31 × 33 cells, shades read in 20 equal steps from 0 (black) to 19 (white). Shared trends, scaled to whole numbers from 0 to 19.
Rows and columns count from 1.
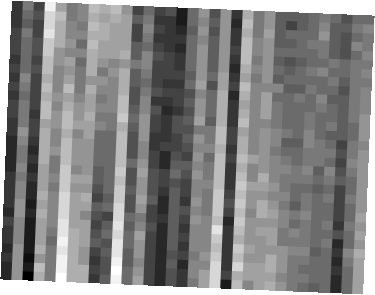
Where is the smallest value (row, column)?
31, 3
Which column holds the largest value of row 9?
22
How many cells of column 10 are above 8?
14
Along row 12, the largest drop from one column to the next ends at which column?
21
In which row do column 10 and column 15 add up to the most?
1
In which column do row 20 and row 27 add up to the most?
6
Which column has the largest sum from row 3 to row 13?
4
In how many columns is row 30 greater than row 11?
20
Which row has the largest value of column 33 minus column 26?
2
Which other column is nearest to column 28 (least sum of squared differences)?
32
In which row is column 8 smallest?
24
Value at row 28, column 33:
12
